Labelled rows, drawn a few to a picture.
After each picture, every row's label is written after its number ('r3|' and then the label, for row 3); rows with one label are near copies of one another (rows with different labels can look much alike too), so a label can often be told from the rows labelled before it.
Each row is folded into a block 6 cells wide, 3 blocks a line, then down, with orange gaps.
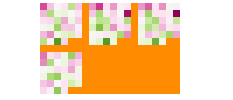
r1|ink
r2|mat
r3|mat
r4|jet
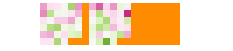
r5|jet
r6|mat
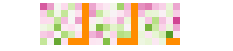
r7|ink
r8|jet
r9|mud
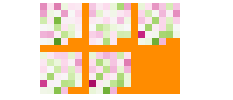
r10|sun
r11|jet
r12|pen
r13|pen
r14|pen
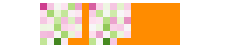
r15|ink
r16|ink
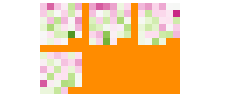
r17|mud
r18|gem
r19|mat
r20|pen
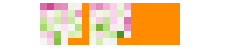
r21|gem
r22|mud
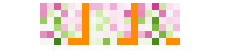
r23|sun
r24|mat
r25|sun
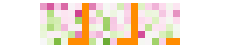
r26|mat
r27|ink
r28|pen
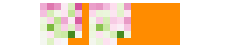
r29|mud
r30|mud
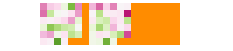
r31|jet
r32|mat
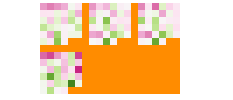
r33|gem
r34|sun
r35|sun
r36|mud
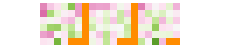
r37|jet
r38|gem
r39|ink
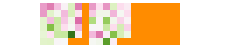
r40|mud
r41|sun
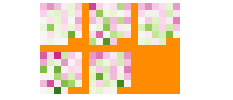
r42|mud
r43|ink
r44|mud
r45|sun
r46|mud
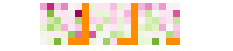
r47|mat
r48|pen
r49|mat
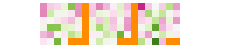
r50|jet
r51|mud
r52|ink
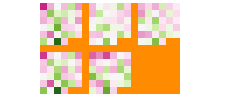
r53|ink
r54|jet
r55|sun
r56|ink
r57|gem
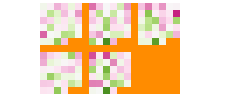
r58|pen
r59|ink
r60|mat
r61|jet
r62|sun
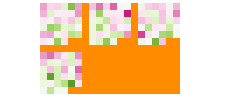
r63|jet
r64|mat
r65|pen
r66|mud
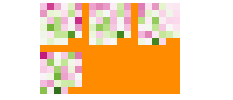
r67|mud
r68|mud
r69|sun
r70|ink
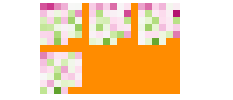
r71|gem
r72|mat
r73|mat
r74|ink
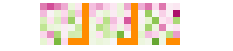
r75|gem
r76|mud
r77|mat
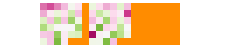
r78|gem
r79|pen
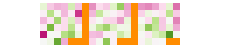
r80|pen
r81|jet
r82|mud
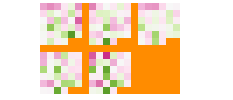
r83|mud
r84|ink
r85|gem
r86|sun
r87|sun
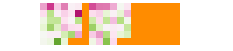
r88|mat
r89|gem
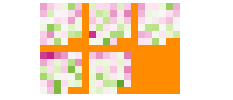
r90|jet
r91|pen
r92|jet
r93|gem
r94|mud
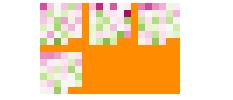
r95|ink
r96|mat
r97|gem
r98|gem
